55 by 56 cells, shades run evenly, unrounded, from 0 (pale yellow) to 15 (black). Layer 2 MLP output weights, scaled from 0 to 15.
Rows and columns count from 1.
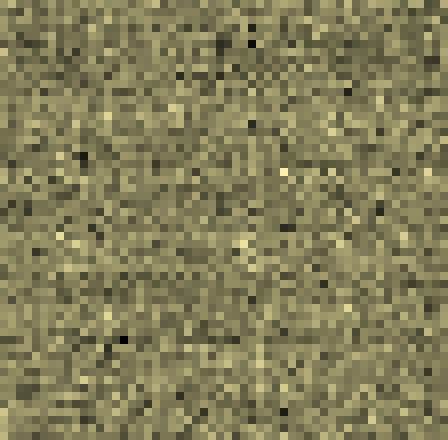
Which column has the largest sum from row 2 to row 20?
11
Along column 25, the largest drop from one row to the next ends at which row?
23
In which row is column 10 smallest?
31
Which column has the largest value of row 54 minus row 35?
24
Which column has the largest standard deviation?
32
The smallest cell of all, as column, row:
36, 22
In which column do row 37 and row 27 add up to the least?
44
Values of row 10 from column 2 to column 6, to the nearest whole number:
8 6 9 7 9
